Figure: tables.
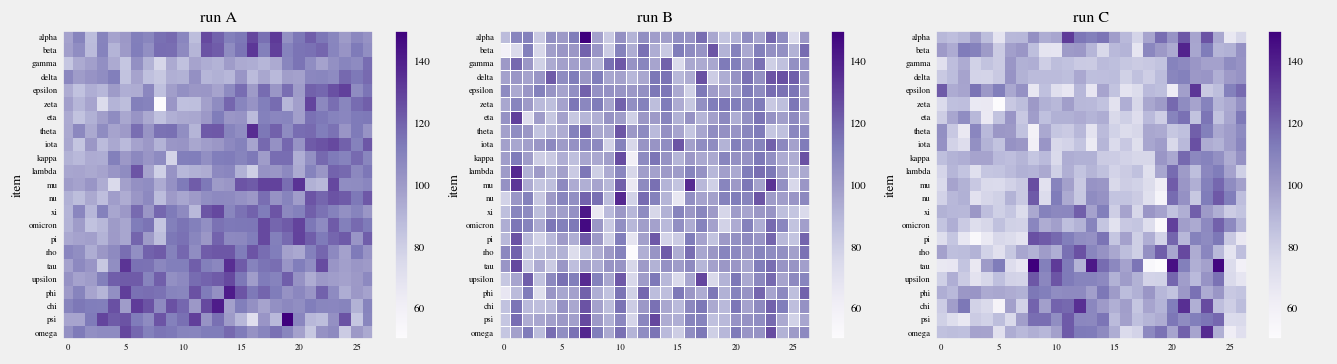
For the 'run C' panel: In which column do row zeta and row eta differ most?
5
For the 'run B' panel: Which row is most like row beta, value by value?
phi
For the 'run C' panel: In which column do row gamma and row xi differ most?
12
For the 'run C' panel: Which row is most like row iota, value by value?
theta
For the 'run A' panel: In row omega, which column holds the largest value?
5
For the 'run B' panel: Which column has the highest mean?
7
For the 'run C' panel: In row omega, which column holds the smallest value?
25
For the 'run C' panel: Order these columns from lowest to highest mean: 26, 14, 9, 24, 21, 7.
7, 26, 9, 14, 24, 21
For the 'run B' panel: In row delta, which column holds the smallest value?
18
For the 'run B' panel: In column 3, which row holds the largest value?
epsilon
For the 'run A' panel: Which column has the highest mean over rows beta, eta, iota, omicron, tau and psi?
19
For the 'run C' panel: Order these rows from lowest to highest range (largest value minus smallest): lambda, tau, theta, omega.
lambda, theta, omega, tau
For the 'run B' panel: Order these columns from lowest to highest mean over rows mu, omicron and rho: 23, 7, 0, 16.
0, 7, 16, 23
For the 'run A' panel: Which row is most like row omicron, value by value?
pi
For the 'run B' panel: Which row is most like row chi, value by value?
psi
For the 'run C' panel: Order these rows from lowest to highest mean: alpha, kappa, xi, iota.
iota, kappa, xi, alpha
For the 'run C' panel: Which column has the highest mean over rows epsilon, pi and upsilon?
22
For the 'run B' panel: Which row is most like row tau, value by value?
eta
